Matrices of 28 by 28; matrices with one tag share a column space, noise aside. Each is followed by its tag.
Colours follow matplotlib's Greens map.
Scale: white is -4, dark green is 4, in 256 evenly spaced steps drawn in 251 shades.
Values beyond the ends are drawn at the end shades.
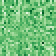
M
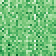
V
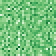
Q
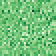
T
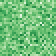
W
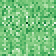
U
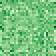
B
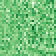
W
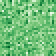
M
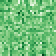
M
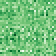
B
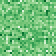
B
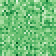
M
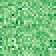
Q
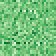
T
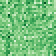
V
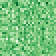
W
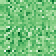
B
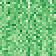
V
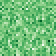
Q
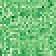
U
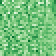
V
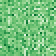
Q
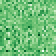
B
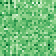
V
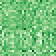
B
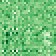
B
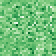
U
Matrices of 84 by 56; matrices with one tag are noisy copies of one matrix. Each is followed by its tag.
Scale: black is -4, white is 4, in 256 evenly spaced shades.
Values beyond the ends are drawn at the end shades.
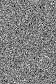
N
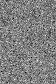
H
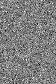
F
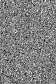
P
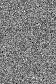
F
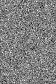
N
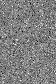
H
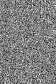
P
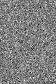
N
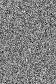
F
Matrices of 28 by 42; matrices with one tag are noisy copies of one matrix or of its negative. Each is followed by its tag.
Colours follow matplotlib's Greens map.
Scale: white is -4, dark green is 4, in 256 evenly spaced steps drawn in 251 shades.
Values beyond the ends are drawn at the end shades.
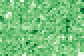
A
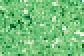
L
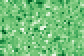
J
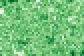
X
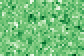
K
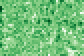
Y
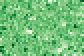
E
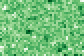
E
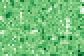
A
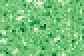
J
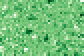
E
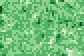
Y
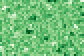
E
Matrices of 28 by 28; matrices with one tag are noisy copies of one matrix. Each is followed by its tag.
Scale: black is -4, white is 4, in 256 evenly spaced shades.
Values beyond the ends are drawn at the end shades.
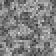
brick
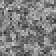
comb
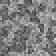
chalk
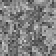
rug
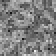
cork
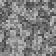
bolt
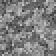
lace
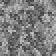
rug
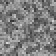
cork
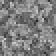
brick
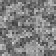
lace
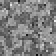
brick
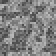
chalk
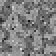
bolt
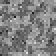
chalk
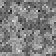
bolt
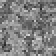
bolt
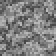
lace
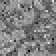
cork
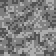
lace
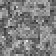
brick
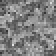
lace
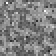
comb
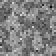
bolt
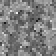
rug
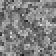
comb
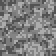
lace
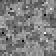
lace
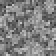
lace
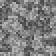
bolt
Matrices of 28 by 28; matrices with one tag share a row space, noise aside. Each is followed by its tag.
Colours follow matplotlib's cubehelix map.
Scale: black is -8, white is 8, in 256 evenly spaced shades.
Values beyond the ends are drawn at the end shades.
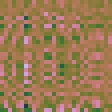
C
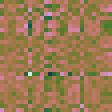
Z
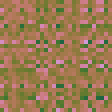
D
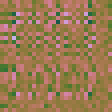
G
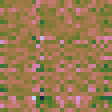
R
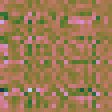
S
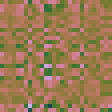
Z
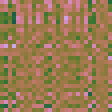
G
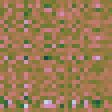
C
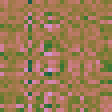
Z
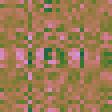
Z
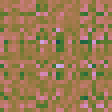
D
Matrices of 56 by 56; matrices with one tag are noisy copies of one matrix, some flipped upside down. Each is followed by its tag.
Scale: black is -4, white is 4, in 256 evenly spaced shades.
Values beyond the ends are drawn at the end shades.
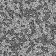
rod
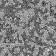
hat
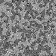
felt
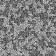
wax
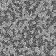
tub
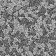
wax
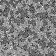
wax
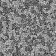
felt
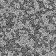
hat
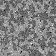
wax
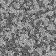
hat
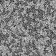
tub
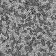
felt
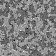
wax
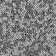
felt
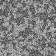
wax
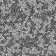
rod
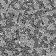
hat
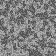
wax
